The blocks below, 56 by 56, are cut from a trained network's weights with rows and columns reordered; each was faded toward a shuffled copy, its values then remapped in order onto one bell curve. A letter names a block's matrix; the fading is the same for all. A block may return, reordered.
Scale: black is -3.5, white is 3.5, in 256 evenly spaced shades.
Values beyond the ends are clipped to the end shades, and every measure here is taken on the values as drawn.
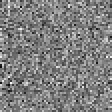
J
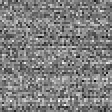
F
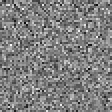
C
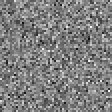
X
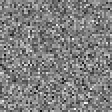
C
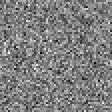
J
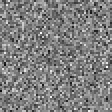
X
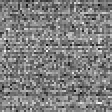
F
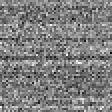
F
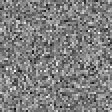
X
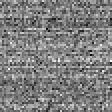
F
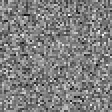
J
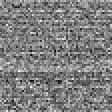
F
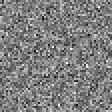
X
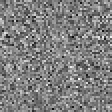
C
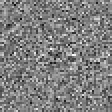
C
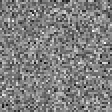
C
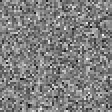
X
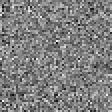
J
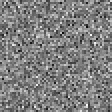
C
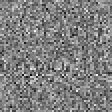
C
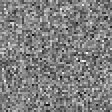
X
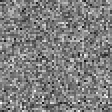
J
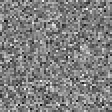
C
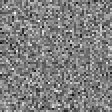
X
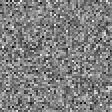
C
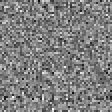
C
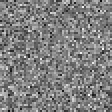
C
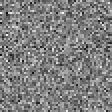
C
